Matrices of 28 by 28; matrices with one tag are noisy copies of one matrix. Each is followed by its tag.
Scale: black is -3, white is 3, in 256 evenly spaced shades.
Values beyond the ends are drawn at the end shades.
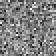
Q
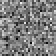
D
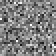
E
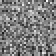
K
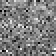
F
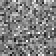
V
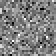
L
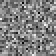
E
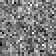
K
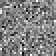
L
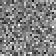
Q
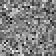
L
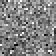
V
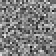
E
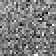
V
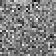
F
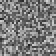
Q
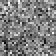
V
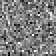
D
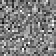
Q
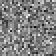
Q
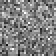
K
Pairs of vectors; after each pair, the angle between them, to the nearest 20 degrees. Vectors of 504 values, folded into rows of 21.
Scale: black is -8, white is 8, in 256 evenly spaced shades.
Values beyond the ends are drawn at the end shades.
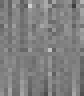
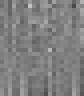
20 degrees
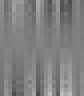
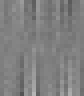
40 degrees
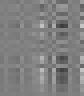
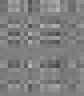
80 degrees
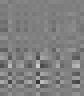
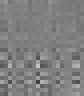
20 degrees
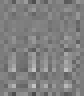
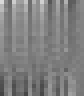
100 degrees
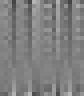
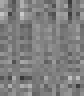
60 degrees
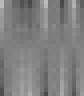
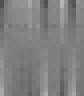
160 degrees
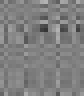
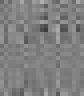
20 degrees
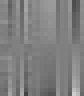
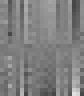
20 degrees
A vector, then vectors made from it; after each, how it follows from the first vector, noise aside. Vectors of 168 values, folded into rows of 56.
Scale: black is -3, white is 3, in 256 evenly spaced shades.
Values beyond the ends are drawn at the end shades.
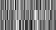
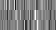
partly zeroed.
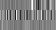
wrapped around, negated, partly zeroed.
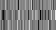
wrapped around, negated, partly zeroed.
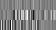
wrapped around, negated, partly zeroed.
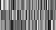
wrapped around, negated.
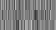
negated, shrunk.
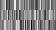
sign-scrambled.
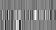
partly zeroed.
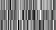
wrapped around.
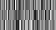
negated.
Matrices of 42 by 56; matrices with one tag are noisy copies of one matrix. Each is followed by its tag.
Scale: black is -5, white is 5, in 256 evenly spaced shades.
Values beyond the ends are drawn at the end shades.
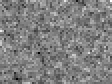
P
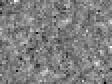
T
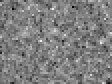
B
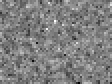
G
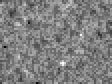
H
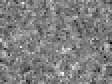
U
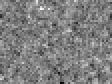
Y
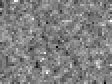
T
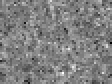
U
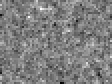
Y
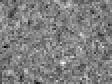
H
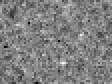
H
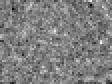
B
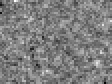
T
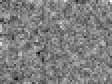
P
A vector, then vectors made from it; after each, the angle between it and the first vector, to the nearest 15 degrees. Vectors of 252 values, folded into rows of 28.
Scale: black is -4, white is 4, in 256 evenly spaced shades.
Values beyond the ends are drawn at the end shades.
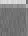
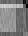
105 degrees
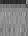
165 degrees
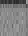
165 degrees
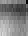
90 degrees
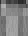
135 degrees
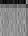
165 degrees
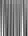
90 degrees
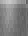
45 degrees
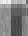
45 degrees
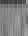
150 degrees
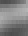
105 degrees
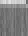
15 degrees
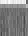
15 degrees
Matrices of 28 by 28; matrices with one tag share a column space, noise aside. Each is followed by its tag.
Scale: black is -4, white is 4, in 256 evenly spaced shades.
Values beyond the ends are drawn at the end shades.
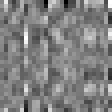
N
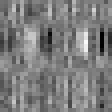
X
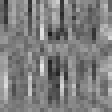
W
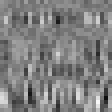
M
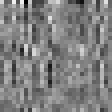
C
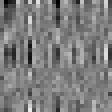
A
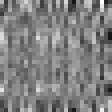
N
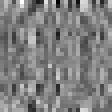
N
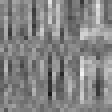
W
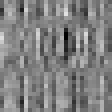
X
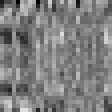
N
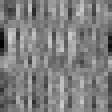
X
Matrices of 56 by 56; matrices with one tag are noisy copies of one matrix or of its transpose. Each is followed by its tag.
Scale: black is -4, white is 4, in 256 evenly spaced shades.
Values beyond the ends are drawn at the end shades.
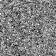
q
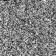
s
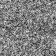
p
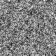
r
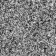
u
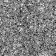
p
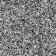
s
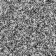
r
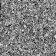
s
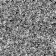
p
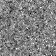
r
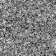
p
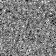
q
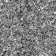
p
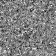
u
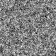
r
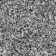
u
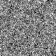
r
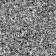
u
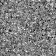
u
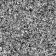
u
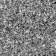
p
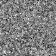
u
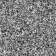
u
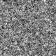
s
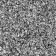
u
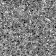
s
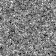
r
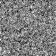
u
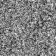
u
